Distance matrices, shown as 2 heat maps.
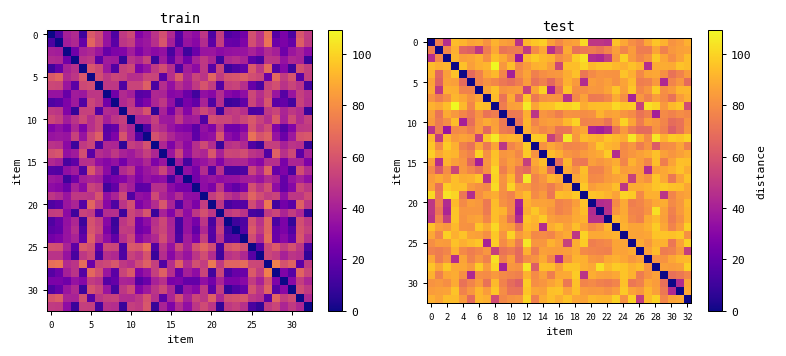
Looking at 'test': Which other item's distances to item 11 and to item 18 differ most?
2
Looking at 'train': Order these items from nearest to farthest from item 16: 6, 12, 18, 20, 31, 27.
20, 18, 12, 6, 31, 27
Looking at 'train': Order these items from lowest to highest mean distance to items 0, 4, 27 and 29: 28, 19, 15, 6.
28, 15, 19, 6
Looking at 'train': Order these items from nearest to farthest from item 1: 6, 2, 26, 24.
24, 2, 26, 6
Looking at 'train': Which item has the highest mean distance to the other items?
27
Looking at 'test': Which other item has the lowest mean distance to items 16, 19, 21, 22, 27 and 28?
11
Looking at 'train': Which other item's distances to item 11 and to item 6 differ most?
12
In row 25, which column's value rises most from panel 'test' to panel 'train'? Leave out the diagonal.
7
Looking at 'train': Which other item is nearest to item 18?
7
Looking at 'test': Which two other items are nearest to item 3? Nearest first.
27, 16
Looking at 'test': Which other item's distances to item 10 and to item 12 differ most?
4
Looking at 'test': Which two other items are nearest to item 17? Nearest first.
7, 25
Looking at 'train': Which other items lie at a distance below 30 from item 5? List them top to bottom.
14, 27, 31
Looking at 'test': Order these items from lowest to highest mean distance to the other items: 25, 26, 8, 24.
26, 25, 24, 8
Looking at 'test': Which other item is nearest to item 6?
15
